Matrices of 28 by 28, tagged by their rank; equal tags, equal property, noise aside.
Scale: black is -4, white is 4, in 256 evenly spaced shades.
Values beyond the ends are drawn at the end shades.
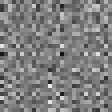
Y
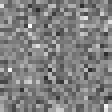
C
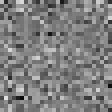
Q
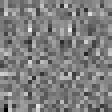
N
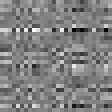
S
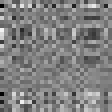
S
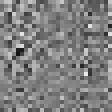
Q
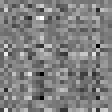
S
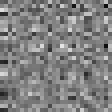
Y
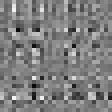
Y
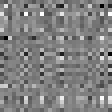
S
